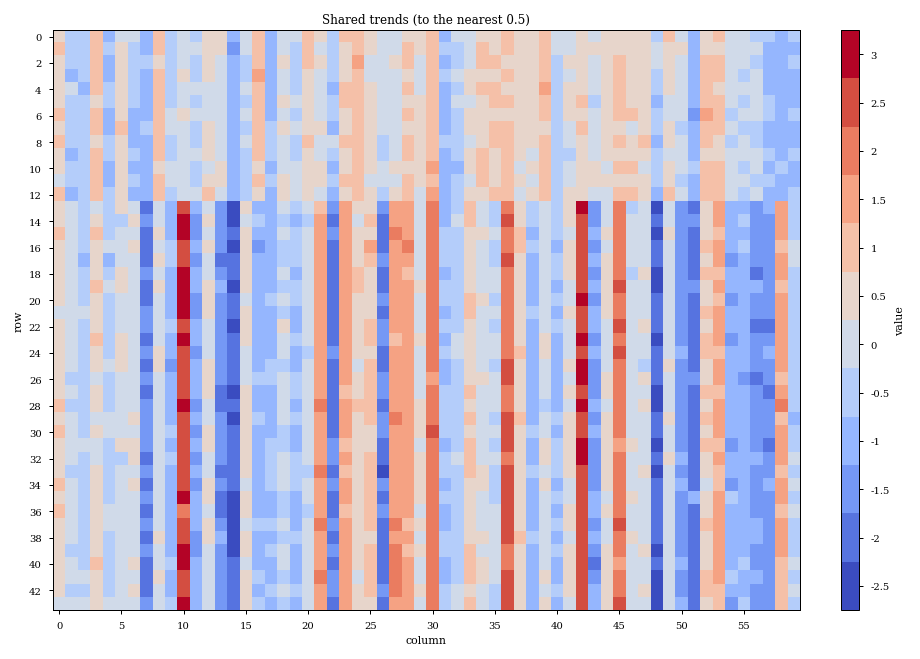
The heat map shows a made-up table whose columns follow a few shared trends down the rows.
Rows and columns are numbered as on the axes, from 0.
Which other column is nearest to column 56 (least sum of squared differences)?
50
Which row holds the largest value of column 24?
2
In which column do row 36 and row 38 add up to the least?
14
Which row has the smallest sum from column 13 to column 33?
36
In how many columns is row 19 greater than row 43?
14
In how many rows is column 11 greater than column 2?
5
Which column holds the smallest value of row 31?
48
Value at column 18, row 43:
-0.5
